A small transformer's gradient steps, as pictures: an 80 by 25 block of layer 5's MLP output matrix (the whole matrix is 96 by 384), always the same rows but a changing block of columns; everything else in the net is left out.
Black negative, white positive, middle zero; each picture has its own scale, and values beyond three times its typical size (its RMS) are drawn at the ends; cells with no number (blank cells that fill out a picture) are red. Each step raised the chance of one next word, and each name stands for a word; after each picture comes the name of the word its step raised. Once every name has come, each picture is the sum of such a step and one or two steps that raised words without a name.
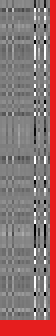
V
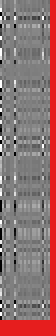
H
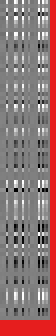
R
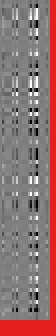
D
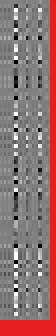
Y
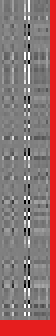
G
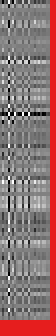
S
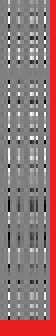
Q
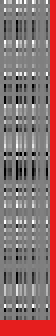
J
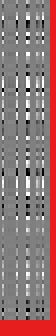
D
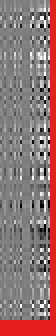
H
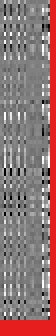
V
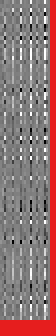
Q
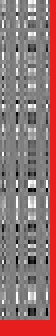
R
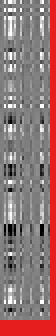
R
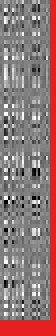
G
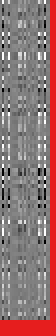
S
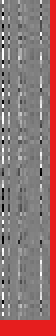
Q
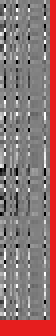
Y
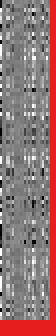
V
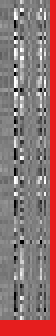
D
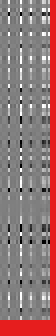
R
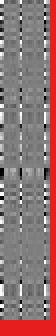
J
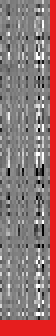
Y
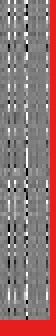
R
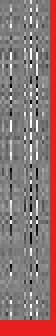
Q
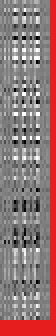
Q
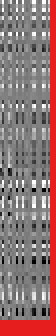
R
